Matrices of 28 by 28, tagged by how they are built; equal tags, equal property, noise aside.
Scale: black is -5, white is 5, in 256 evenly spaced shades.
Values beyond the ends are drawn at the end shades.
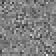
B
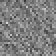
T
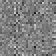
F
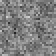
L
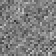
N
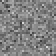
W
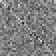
W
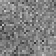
L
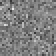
B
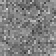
L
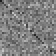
W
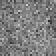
L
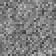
N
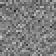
N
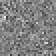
B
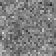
L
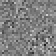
B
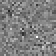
B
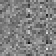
F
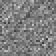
N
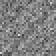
N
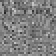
F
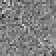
B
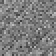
N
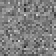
F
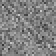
T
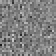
F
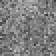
L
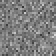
N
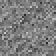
N
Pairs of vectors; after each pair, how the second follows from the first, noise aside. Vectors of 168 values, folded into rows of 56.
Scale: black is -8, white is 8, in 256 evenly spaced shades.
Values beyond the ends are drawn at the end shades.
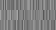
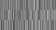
shuffled.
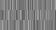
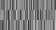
negated, scaled up.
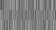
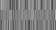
negated.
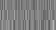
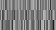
negated, scaled up.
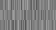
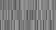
shuffled.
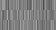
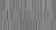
negated, shrunk.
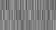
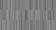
reversed, negated, shrunk.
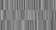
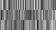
negated, scaled up.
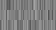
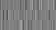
reversed, partly zeroed.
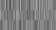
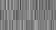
negated.
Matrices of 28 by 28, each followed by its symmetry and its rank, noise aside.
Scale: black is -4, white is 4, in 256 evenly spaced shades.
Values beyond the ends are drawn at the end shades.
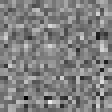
no symmetry, rank six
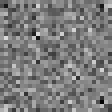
symmetric, rank six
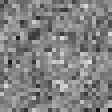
symmetric, rank six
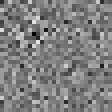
symmetric, rank five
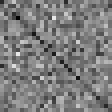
symmetric, rank seven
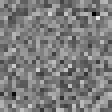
symmetric, rank six
